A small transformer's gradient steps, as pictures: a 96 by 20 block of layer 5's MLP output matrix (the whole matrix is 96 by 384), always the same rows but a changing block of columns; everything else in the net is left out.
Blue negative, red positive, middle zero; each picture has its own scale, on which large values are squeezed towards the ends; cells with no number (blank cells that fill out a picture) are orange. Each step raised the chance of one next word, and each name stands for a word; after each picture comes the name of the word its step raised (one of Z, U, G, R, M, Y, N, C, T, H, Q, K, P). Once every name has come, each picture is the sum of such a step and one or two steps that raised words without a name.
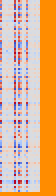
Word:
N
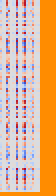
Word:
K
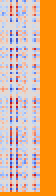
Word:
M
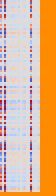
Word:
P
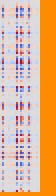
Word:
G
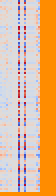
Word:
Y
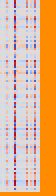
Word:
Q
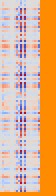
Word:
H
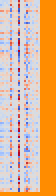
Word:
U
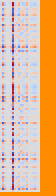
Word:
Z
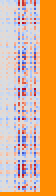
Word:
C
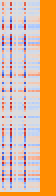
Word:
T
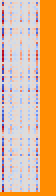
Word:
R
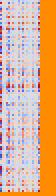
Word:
Y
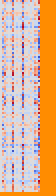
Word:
Q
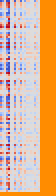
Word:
C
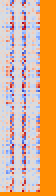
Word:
Q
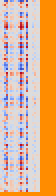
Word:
R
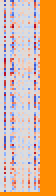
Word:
N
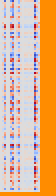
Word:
P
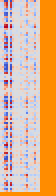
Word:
M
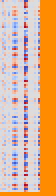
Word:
M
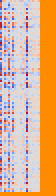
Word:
H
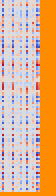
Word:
Z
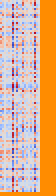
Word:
K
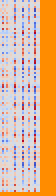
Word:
G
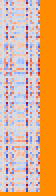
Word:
Y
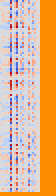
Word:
Y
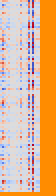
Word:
N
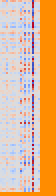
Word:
U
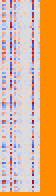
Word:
N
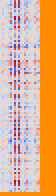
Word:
Q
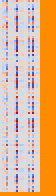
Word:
H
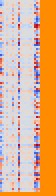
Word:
T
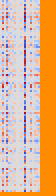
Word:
H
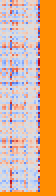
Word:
N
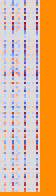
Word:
H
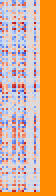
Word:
Z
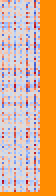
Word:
N
